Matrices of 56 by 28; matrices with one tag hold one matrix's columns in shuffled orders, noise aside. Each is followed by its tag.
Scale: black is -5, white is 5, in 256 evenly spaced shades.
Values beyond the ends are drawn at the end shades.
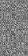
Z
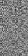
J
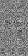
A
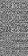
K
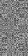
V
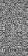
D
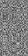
Z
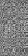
D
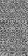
A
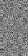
V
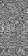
D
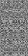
A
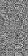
V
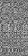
D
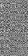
K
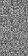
J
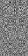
J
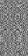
Z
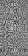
D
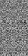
A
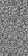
J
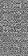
K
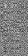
K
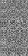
A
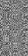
Z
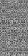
A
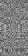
D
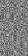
Z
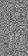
Z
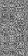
Z
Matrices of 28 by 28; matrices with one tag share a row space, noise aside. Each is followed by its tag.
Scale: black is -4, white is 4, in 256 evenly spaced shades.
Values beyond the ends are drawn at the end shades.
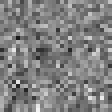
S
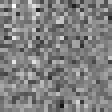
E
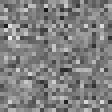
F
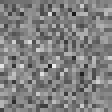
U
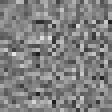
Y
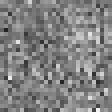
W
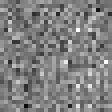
W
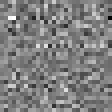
F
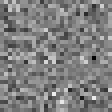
F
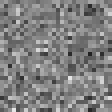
S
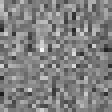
U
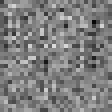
F
